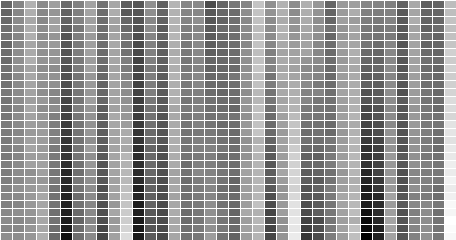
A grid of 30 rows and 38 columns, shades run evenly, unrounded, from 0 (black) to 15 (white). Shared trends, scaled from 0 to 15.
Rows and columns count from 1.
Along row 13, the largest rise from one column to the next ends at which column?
38
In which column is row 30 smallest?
31
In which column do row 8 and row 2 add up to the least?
12
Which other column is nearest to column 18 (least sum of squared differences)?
36
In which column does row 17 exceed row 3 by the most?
11
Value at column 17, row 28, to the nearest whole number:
7
